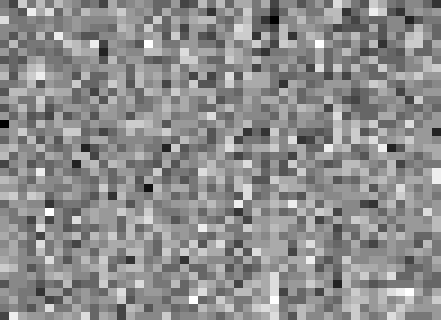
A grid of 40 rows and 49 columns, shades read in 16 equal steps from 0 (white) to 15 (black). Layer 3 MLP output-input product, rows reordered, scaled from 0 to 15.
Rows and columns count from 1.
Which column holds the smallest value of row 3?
1
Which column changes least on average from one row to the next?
48
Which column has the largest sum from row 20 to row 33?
38
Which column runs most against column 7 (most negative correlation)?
33
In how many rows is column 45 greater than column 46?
22
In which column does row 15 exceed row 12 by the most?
6
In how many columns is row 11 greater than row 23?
22
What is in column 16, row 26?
7
